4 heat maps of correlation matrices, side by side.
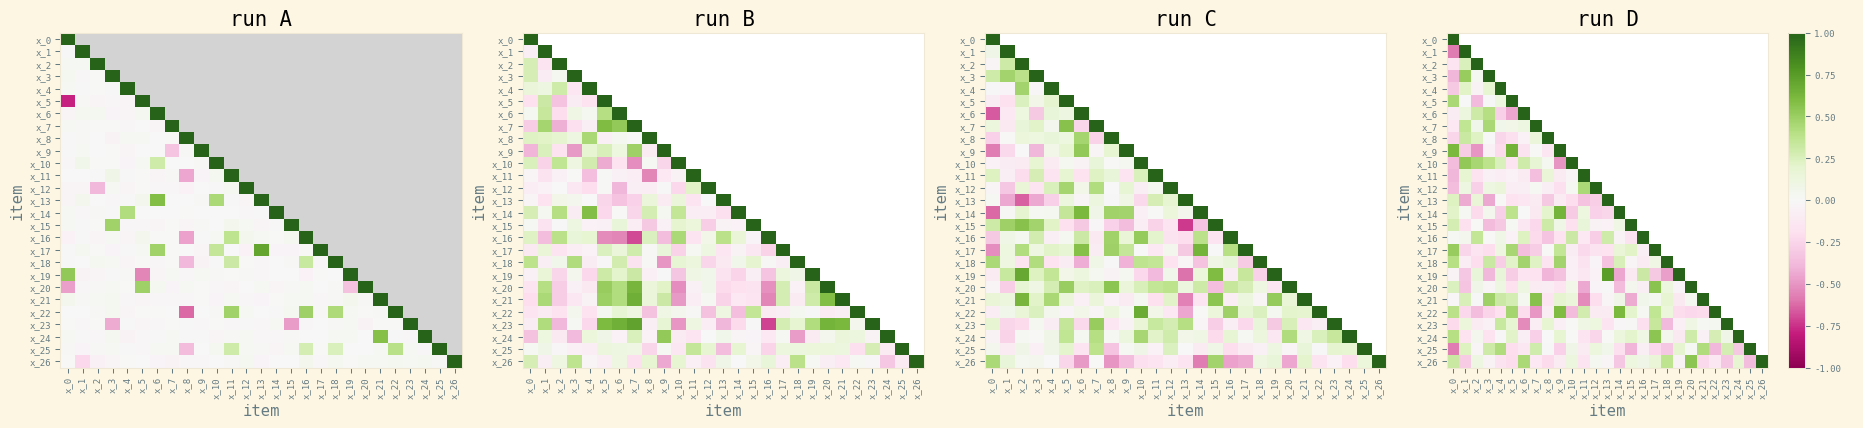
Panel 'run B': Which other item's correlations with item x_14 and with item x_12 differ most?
x_4
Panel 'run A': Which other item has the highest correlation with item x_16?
x_22
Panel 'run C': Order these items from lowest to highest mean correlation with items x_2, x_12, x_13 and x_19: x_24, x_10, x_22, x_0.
x_10, x_22, x_0, x_24
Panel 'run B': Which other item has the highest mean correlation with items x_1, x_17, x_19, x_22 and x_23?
x_7
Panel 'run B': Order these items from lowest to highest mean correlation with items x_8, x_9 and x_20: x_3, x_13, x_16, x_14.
x_16, x_3, x_13, x_14
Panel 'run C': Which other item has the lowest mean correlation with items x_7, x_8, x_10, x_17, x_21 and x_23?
x_26
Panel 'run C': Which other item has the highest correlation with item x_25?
x_7
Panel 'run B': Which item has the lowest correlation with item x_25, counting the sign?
x_13
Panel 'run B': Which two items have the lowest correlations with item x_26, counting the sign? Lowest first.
x_9, x_24
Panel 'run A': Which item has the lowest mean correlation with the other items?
x_8
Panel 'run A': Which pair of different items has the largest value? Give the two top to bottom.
x_13, x_17
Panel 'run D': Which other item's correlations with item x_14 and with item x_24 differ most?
x_20
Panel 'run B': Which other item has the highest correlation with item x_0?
x_18
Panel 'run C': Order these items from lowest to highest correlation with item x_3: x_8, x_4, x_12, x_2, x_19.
x_12, x_4, x_8, x_19, x_2
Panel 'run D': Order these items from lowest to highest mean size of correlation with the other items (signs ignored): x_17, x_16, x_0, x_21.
x_16, x_21, x_17, x_0
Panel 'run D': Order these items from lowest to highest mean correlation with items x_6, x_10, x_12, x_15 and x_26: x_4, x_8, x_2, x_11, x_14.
x_14, x_4, x_8, x_11, x_2
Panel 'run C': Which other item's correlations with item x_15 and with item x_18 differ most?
x_19
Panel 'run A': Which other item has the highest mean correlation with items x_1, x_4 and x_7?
x_14
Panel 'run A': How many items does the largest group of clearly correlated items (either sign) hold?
6
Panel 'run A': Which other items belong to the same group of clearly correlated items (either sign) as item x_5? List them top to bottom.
x_0, x_19, x_20
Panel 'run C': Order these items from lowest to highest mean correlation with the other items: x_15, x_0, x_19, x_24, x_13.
x_13, x_0, x_15, x_19, x_24
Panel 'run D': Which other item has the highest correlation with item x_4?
x_25
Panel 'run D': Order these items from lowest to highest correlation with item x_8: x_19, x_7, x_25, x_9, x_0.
x_19, x_0, x_9, x_25, x_7
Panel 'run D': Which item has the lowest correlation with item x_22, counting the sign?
x_7
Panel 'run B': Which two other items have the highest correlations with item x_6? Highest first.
x_23, x_7
